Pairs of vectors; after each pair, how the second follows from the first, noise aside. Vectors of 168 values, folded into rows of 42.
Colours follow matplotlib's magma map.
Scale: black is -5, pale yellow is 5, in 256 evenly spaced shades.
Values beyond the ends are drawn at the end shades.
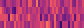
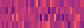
partly zeroed.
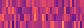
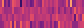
reversed, negated, partly zeroed.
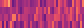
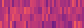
reversed, shrunk.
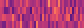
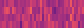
negated, shrunk.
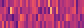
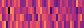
sign-scrambled.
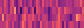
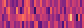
sign-scrambled.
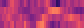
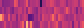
reversed, negated, partly zeroed.
